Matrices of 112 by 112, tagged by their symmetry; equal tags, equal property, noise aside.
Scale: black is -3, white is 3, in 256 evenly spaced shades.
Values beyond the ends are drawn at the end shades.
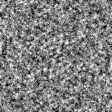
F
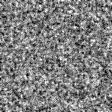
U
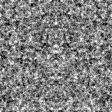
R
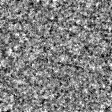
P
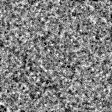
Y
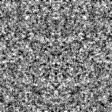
R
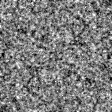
F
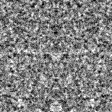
R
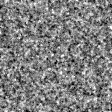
U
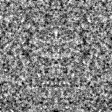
R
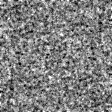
F
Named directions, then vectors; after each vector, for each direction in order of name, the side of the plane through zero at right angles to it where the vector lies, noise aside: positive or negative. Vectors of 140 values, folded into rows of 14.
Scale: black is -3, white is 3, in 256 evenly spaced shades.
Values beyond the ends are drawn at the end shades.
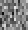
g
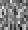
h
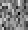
negative, negative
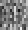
positive, negative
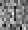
negative, positive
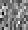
positive, positive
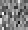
negative, negative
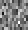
positive, positive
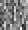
positive, negative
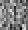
negative, positive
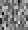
positive, positive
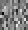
positive, positive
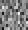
positive, positive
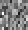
negative, negative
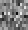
positive, positive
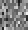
positive, positive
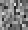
negative, positive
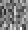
positive, negative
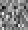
negative, negative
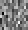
positive, positive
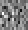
negative, negative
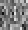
positive, negative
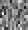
negative, negative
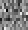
positive, positive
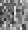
positive, negative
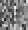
positive, negative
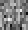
negative, positive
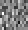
negative, negative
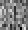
negative, positive
